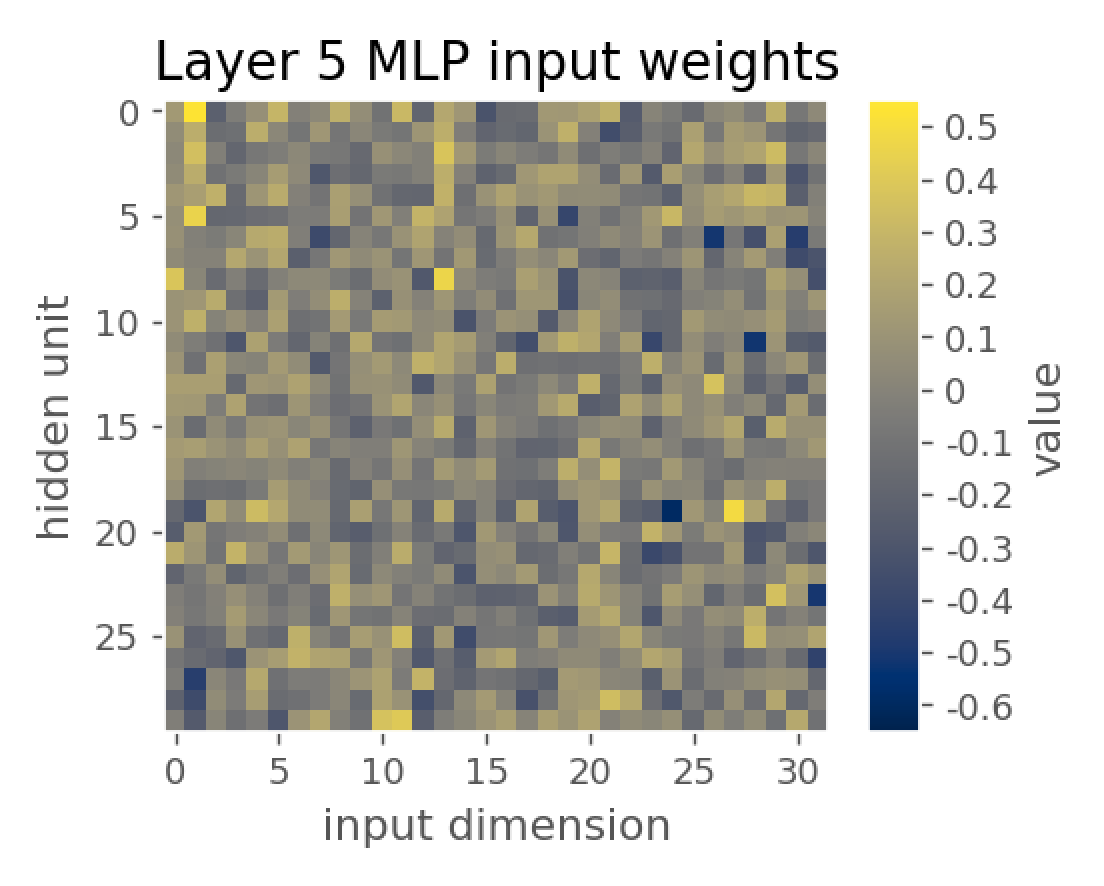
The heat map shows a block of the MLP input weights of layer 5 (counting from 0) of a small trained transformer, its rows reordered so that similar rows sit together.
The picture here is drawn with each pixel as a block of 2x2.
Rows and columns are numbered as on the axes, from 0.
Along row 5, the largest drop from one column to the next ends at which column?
2
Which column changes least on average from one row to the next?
25
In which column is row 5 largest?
1
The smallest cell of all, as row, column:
19, 24
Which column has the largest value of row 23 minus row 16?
29
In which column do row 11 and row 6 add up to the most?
4
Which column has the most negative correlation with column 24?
27
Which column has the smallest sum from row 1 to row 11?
30
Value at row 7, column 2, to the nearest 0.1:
0
